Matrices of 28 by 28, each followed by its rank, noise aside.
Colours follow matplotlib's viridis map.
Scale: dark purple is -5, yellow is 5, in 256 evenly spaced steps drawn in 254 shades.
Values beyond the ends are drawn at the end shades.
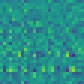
four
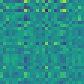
two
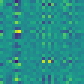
two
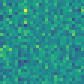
five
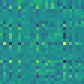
two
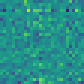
three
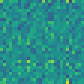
four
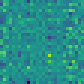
five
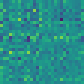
four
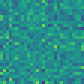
four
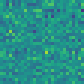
four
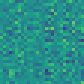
five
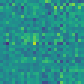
five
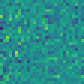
five
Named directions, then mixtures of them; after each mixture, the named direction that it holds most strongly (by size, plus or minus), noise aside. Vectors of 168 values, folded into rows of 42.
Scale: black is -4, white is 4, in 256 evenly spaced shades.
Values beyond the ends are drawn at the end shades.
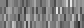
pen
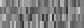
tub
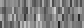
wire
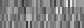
pen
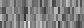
wire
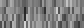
pen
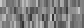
tub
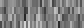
wire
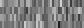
wire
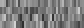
tub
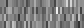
pen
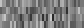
tub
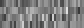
tub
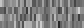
wire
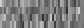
tub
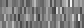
pen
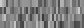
tub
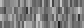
wire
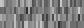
tub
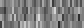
wire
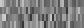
tub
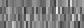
pen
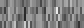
pen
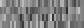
tub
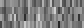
wire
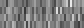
pen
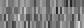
pen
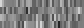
tub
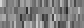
tub
